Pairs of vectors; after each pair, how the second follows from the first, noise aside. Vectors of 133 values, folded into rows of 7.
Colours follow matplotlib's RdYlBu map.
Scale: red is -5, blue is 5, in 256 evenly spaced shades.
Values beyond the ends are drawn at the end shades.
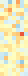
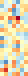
wrapped around, scaled up.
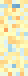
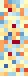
wrapped around, negated, scaled up.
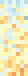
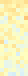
negated, shrunk.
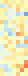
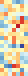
wrapped around, scaled up.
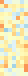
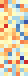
wrapped around, negated, scaled up.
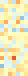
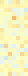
reversed, shrunk.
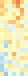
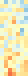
reversed.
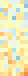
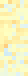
wrapped around, shrunk.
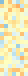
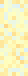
negated, shrunk.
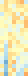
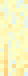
negated, shrunk.
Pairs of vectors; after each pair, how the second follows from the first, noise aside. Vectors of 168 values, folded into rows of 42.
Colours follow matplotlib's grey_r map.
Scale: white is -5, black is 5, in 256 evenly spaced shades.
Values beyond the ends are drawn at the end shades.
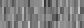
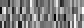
wrapped around, negated, scaled up.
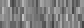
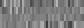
reversed, partly zeroed.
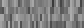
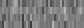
reversed, partly zeroed.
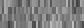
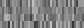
sign-scrambled.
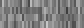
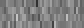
reversed, negated, partly zeroed.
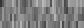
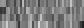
reversed.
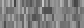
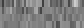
negated, partly zeroed.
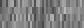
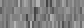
partly zeroed.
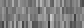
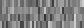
sign-scrambled.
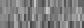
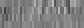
reversed, negated, partly zeroed.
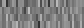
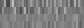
wrapped around, partly zeroed.
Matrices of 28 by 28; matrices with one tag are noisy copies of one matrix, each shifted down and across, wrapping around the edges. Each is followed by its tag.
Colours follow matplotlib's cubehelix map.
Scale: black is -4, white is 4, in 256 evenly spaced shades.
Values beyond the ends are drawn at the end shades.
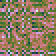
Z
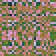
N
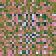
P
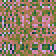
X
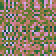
X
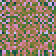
P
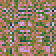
Z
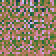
P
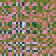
P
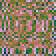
X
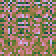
Z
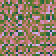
N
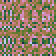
X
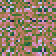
N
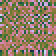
P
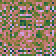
Z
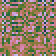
Z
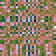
X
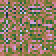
Z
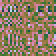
X
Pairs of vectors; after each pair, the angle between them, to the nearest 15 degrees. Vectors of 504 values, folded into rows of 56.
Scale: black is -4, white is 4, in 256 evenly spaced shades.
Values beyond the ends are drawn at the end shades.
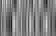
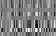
105 degrees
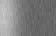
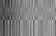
150 degrees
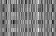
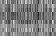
150 degrees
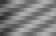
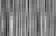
75 degrees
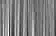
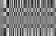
90 degrees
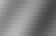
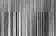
60 degrees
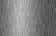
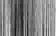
135 degrees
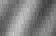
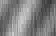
15 degrees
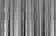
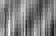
135 degrees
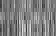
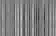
105 degrees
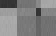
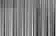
75 degrees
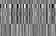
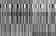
30 degrees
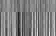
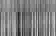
15 degrees
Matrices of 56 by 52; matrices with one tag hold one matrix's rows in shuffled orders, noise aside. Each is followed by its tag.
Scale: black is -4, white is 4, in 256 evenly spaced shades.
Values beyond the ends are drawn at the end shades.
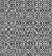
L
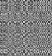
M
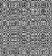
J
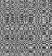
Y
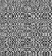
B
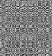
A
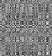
A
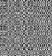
M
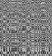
J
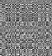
A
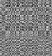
A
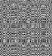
J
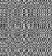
M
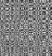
Y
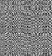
B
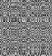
J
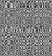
L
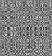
L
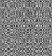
L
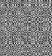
B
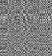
M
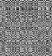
A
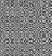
Y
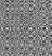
Y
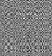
L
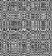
J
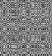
J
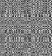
B
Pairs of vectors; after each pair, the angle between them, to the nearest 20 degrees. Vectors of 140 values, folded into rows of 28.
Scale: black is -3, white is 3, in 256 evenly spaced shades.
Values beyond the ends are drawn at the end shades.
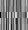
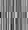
20 degrees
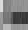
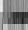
20 degrees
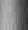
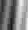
140 degrees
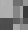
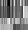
140 degrees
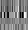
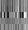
20 degrees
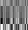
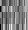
80 degrees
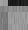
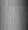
80 degrees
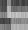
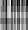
60 degrees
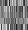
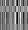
100 degrees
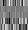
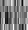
60 degrees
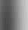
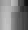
160 degrees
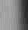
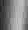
120 degrees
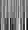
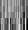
20 degrees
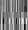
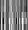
40 degrees
